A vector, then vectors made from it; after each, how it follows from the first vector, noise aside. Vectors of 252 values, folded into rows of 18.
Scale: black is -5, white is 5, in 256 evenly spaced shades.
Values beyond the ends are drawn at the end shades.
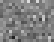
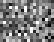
wrapped around, scaled up.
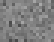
reversed, negated, shrunk.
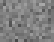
reversed, negated, shrunk.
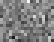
copied.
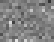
reversed, partly zeroed.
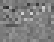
wrapped around, partly zeroed.
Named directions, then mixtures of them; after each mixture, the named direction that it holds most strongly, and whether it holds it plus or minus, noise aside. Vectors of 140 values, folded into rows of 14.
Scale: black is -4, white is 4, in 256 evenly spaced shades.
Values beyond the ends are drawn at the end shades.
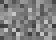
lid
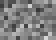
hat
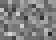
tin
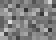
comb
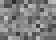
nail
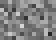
tin, plus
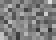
comb, plus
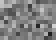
hat, minus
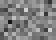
comb, minus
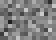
comb, minus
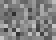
lid, minus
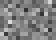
comb, plus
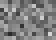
tin, minus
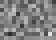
tin, minus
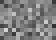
lid, plus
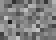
nail, plus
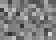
tin, minus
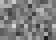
hat, minus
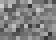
hat, minus
